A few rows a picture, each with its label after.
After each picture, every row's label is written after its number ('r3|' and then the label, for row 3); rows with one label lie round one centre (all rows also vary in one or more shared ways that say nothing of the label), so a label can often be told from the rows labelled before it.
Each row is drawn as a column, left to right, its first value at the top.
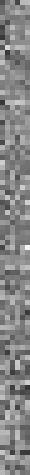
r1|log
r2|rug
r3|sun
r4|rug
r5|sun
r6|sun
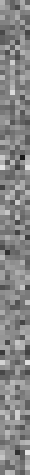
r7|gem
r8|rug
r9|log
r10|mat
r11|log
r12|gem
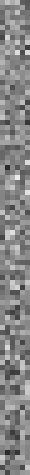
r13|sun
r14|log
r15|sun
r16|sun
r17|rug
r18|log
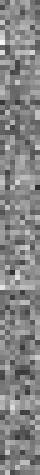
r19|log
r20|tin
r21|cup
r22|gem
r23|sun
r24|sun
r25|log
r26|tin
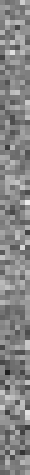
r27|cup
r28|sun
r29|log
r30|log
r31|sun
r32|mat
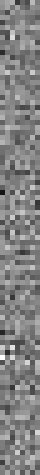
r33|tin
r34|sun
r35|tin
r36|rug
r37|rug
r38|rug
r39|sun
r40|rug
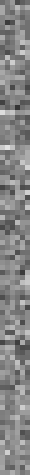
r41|tin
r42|tin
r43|tin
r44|rug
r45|cup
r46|gem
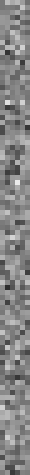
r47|cup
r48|rug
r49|rug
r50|log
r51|gem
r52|cup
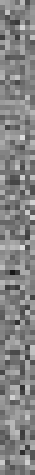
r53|sun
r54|cup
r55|cup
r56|cup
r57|sun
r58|mat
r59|tin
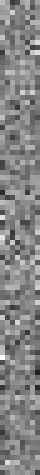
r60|tin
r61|sun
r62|mat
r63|rug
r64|log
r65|tin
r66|log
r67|sun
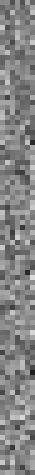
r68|sun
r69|log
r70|mat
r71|rug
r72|rug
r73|cup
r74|gem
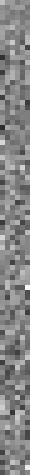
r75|cup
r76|gem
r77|sun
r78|rug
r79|gem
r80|tin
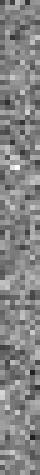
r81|cup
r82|cup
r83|gem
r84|gem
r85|log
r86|mat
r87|gem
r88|tin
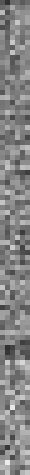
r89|mat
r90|mat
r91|cup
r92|rug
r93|rug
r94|rug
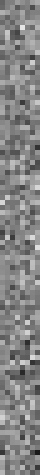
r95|mat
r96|rug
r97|gem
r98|log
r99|gem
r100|rug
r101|log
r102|sun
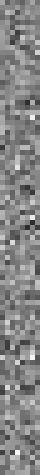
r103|sun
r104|rug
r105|mat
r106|gem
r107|tin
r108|tin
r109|tin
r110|cup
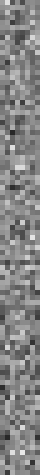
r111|sun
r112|gem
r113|tin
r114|gem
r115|gem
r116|sun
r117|rug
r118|sun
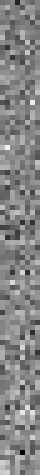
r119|tin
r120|tin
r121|cup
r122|mat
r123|mat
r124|cup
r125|mat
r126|log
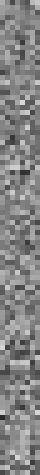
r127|gem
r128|gem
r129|rug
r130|gem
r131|rug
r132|rug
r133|log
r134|gem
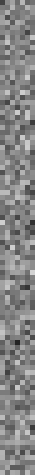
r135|rug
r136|log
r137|sun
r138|rug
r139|log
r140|tin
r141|mat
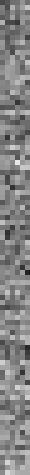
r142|rug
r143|mat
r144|tin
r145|log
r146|gem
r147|cup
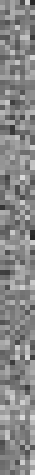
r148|cup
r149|cup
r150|cup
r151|tin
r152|mat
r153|tin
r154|mat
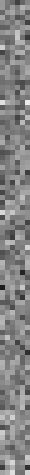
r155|rug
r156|mat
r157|mat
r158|rug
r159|cup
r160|sun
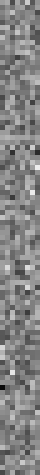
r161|tin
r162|sun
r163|mat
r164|cup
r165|cup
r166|sun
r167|log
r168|gem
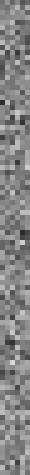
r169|gem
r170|rug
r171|rug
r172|tin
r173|mat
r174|gem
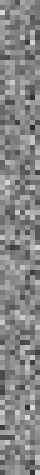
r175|rug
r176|log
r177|log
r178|mat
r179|tin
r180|rug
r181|cup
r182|sun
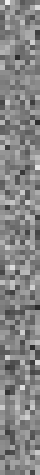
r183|cup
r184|sun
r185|sun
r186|cup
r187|rug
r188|mat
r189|cup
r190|gem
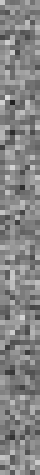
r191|sun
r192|sun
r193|gem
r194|tin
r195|tin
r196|sun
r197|gem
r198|sun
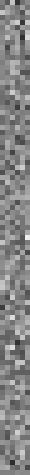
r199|mat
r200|tin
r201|log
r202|rug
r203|gem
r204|rug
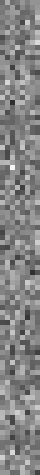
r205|mat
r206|log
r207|gem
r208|mat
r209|tin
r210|sun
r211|cup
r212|cup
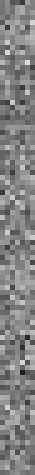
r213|tin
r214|log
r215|rug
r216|mat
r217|gem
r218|log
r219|rug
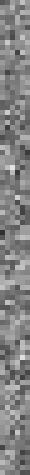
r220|mat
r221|cup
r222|gem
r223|rug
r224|log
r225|log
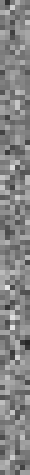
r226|mat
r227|mat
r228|gem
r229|log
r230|rug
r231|rug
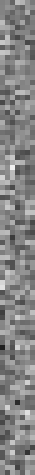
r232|sun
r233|gem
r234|gem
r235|log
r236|log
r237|mat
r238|mat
